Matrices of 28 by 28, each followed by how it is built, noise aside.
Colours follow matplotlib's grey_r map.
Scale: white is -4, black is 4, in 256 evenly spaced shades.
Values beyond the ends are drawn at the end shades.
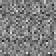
repeating columns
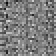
repeating rows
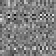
low rank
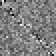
banded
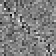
banded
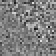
upper triangular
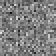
repeating rows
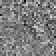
upper triangular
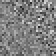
upper triangular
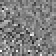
lower triangular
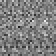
repeating columns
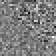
upper triangular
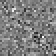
banded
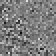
lower triangular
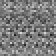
repeating columns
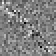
banded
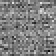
blocks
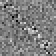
banded
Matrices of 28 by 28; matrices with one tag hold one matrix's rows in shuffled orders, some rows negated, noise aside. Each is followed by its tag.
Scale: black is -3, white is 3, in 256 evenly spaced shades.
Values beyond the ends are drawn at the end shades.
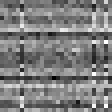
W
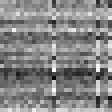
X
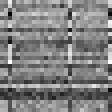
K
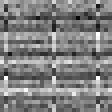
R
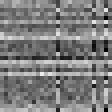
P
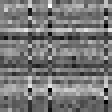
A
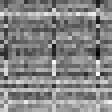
R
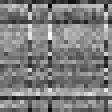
A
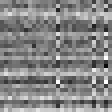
P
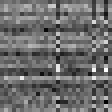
P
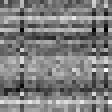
W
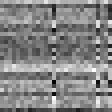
X
